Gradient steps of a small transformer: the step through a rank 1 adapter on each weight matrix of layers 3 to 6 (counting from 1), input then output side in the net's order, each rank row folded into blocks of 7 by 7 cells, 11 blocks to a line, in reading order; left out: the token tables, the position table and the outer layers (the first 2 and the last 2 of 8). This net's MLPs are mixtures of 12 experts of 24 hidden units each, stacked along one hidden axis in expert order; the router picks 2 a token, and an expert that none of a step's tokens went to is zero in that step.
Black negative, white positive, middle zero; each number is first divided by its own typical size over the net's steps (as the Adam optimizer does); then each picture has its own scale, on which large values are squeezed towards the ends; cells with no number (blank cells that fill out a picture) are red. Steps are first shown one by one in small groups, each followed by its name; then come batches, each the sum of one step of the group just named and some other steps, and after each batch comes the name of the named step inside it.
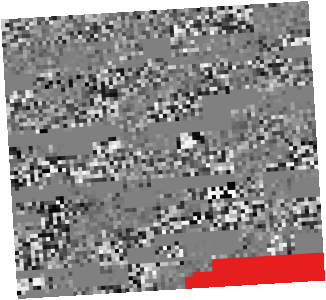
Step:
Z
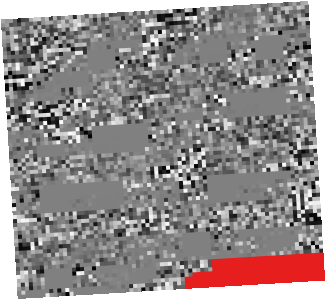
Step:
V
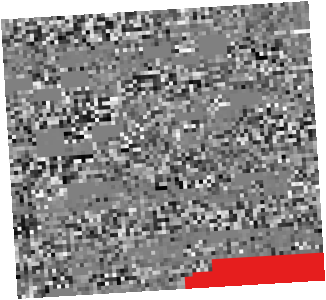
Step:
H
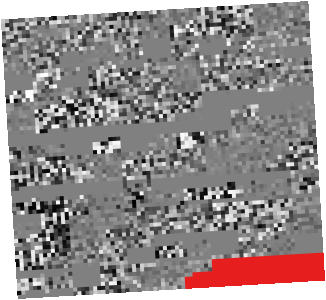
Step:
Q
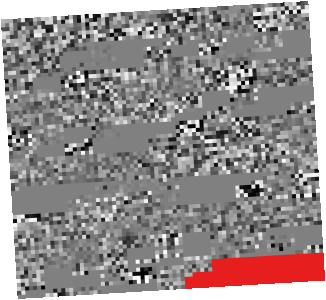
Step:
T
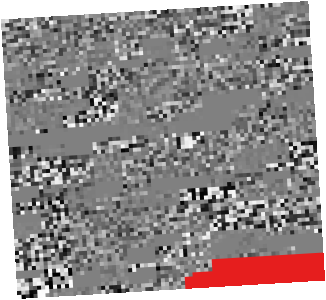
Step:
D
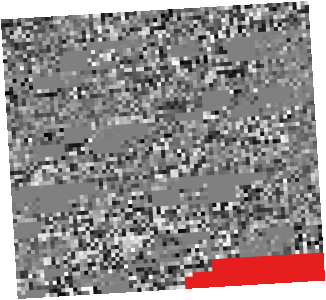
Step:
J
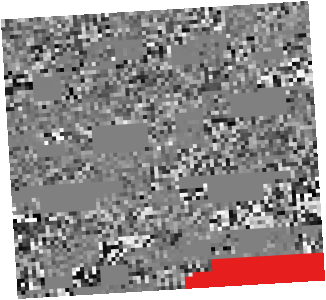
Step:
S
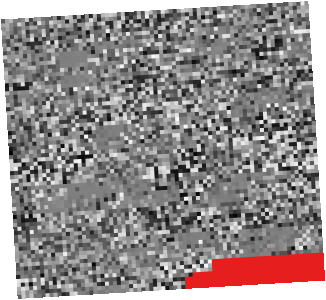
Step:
H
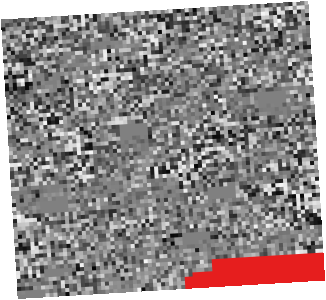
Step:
V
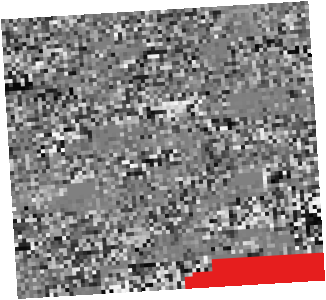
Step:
S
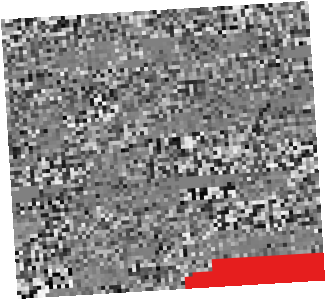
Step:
D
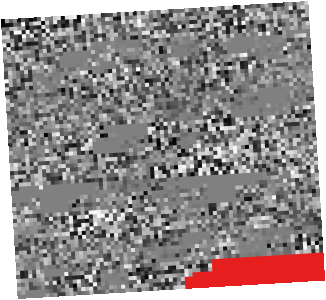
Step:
J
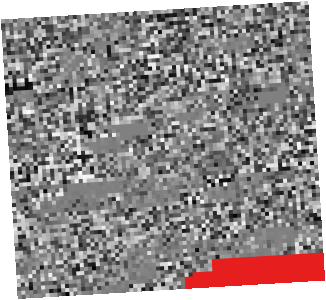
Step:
V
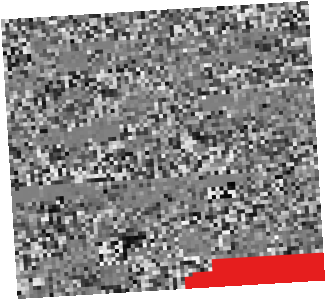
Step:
Z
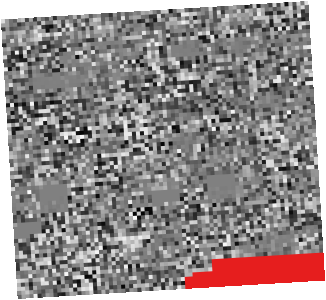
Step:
J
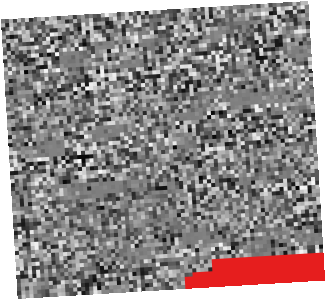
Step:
H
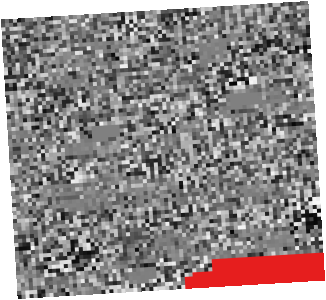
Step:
V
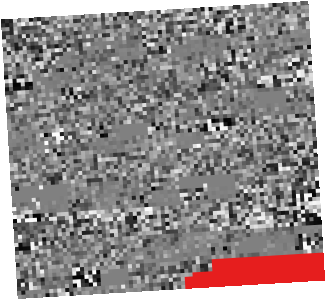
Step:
S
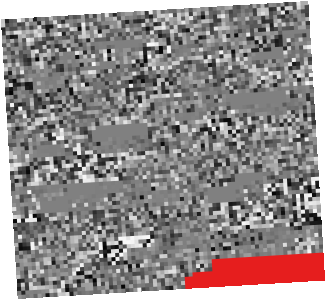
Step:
S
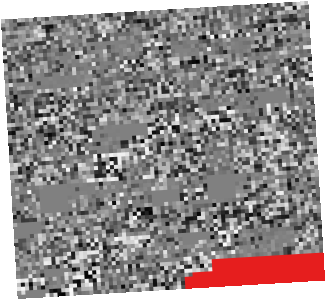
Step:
J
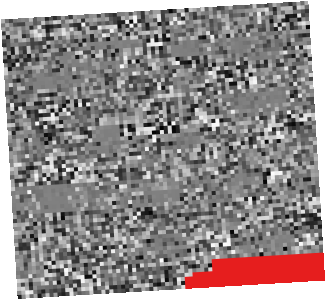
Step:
J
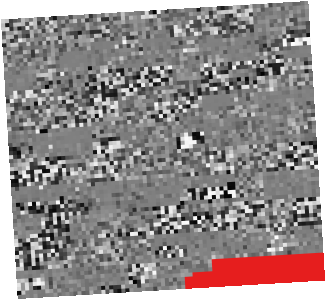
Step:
Z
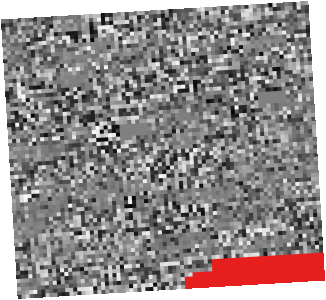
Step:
J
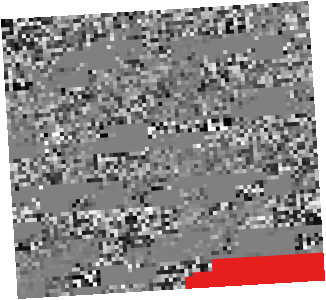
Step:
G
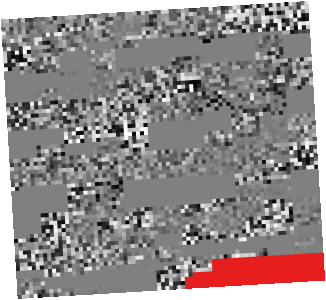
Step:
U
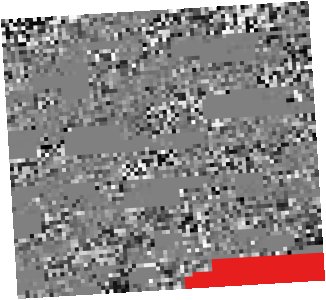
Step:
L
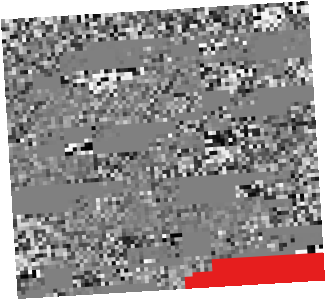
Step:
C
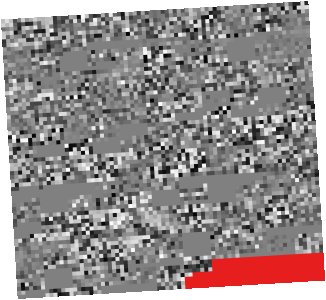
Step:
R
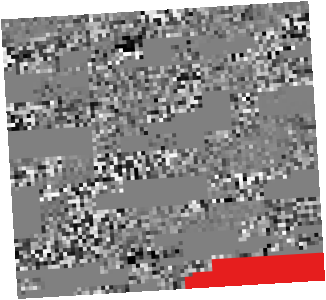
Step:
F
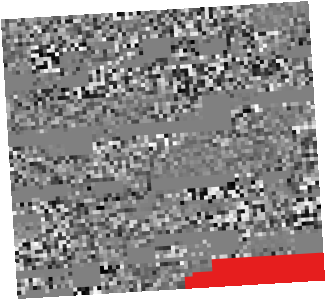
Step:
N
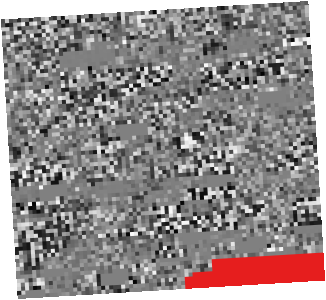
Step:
G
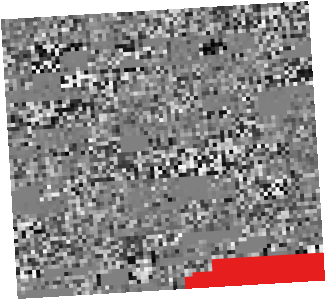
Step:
F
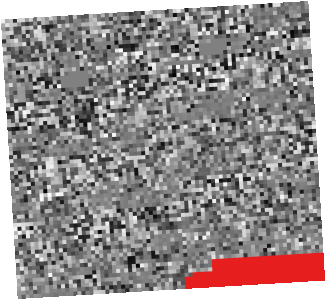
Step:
F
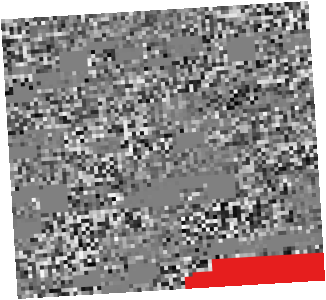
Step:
U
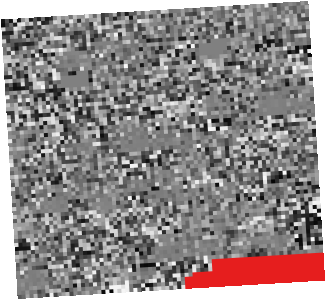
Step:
G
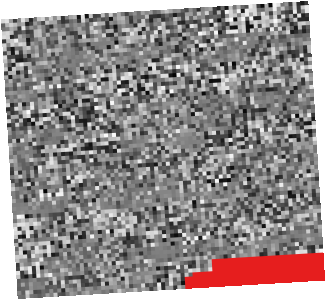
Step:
C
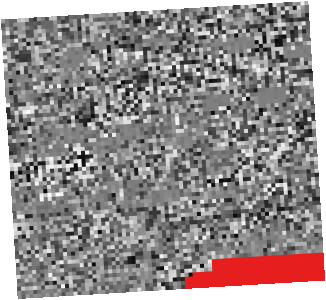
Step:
F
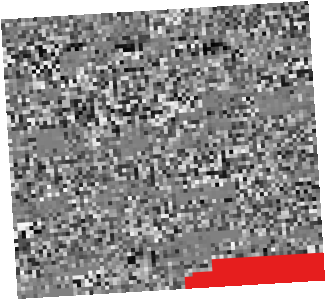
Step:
F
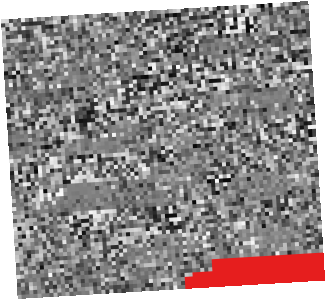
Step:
L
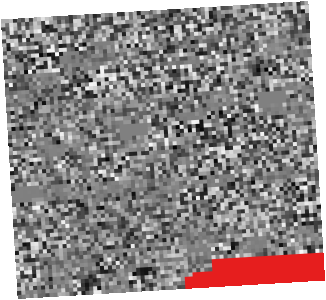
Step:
N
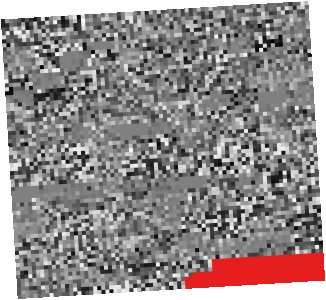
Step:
N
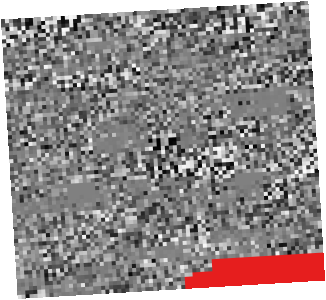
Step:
L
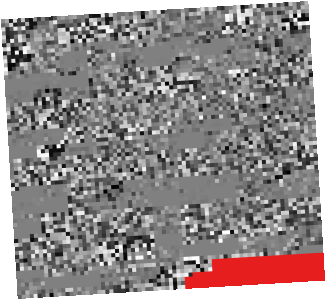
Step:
U
